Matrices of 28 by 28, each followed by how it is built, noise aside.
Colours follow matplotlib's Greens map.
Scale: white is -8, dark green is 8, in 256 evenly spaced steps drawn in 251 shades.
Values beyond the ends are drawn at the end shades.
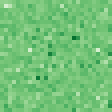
sparse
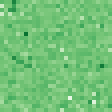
sparse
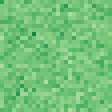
repeating rows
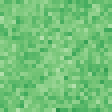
smooth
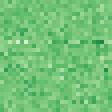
uneven rows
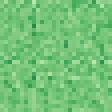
low rank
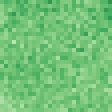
smooth
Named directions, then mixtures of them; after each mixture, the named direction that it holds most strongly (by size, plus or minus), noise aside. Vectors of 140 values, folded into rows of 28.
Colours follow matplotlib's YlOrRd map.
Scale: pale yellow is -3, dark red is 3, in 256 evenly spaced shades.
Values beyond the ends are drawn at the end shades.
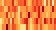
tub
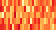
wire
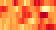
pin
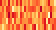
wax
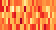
wire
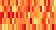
wax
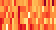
tub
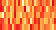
wire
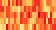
wax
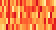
wax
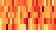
tub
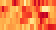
pin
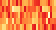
wax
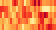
pin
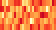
wire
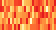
wire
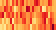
wire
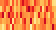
wire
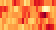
pin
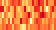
wire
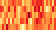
tub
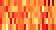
tub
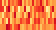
wire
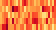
wax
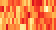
tub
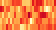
pin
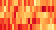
pin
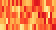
wax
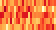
wire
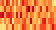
wire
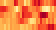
pin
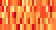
wire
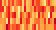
wax
